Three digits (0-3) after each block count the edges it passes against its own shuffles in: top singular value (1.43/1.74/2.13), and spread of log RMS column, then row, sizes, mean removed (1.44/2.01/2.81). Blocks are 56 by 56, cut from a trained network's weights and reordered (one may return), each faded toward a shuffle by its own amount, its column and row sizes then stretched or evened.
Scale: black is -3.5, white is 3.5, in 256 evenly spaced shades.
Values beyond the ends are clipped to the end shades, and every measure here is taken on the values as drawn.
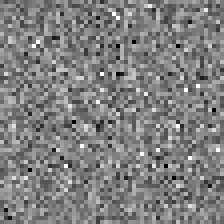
0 0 1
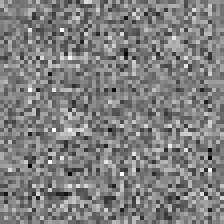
1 2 2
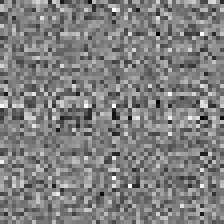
3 2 2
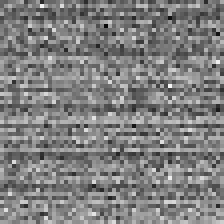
3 1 0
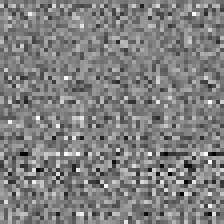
1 0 3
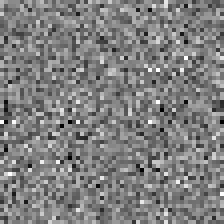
1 1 1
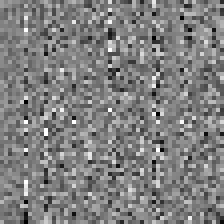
1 3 0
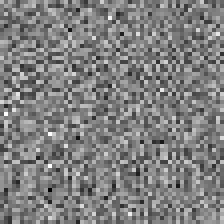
3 0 0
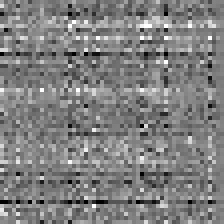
3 3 2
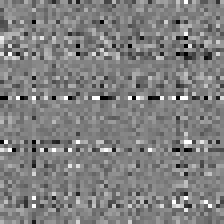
2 2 3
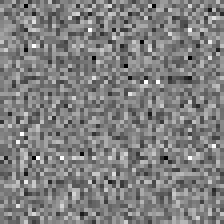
2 0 1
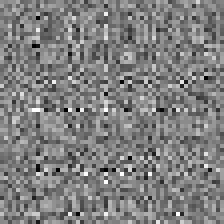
3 1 2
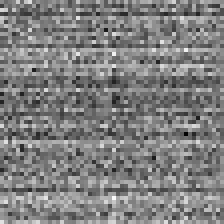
3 1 1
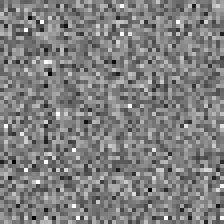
1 0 1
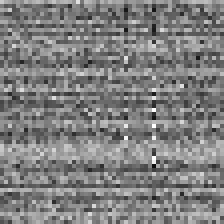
3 1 0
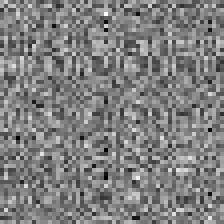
3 0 1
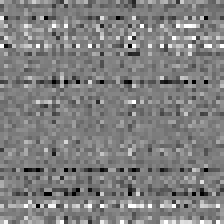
2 2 3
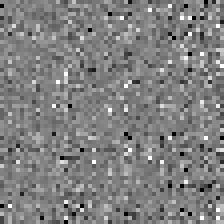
0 2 1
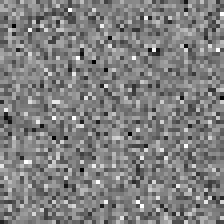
0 0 0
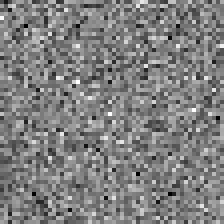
2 0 0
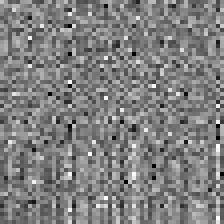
3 1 0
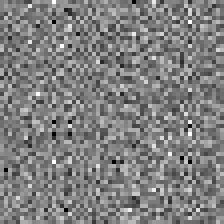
3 1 0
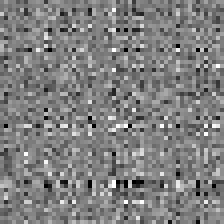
3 3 2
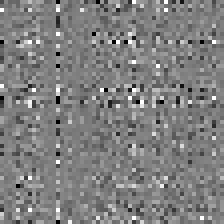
1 3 2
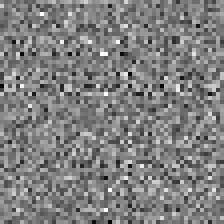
2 0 2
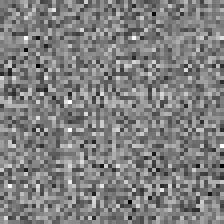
1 1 2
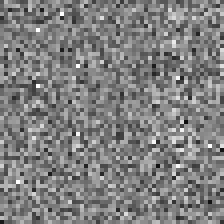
1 1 0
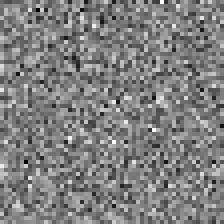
0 1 1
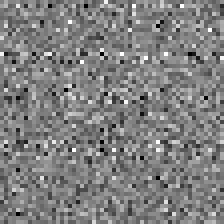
0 0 2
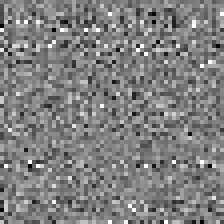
2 0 2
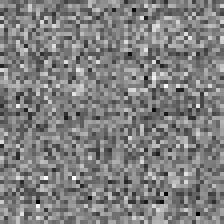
0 2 0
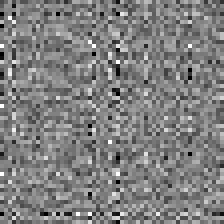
3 2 1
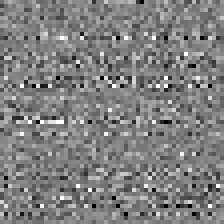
2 0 3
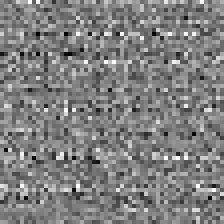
0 0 2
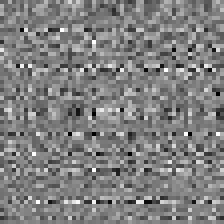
3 0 3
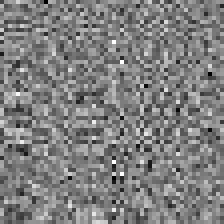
3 2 0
